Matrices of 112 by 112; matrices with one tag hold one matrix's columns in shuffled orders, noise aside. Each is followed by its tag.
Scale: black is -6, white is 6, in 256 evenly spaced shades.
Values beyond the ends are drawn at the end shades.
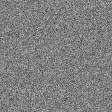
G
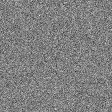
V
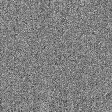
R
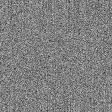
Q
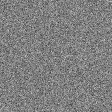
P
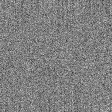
Q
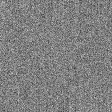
Q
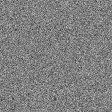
G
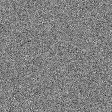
P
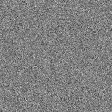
G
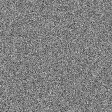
P
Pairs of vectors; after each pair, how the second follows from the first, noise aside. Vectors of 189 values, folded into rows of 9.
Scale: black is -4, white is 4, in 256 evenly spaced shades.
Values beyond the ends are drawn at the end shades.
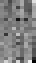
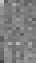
reversed, negated, shrunk.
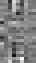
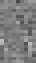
wrapped around, shrunk.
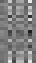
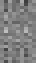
reversed, negated, shrunk.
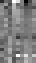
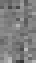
reversed, negated, shrunk.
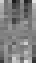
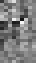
wrapped around.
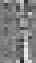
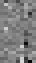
negated, partly zeroed.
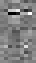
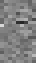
wrapped around, shrunk.
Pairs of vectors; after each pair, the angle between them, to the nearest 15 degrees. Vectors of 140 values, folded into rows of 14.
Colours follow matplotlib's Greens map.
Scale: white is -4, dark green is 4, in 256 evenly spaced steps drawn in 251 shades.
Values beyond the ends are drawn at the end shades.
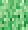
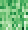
120 degrees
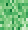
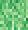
135 degrees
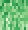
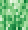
90 degrees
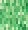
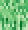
75 degrees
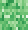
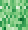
90 degrees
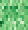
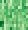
60 degrees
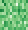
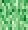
45 degrees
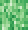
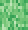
30 degrees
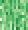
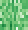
120 degrees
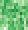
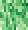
90 degrees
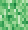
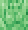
120 degrees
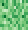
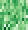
90 degrees
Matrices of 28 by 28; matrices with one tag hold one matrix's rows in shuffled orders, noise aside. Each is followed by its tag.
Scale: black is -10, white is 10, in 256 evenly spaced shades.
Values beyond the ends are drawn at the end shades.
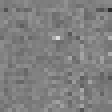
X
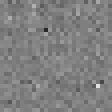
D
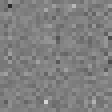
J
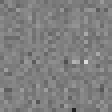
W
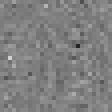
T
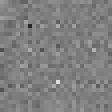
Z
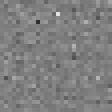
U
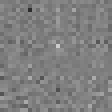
Z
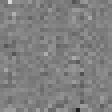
T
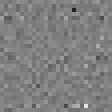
W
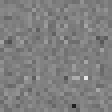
W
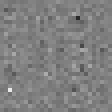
T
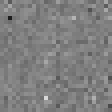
J
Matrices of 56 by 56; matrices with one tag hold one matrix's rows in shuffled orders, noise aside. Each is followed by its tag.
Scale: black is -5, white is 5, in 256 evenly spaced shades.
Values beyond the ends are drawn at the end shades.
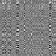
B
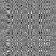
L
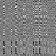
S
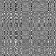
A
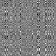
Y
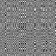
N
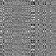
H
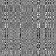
Y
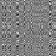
B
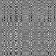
A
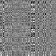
H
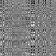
H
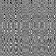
A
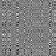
B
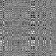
H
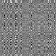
A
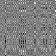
N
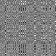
N
